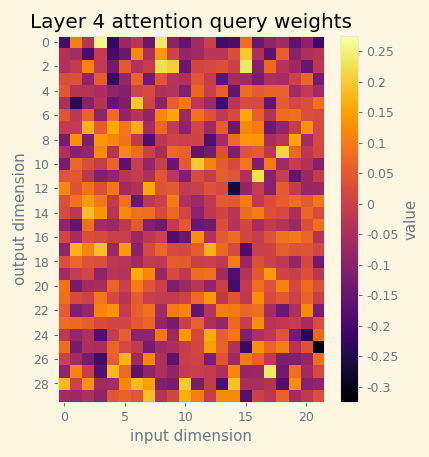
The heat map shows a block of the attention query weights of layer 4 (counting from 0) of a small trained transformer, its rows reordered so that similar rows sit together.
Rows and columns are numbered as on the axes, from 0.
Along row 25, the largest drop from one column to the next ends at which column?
21
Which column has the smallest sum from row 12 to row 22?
14
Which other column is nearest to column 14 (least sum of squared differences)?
10
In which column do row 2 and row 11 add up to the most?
8
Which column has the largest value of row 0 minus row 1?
3
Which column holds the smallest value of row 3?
4
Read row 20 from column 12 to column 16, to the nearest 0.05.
-0.1 0 -0.2 0 0.1
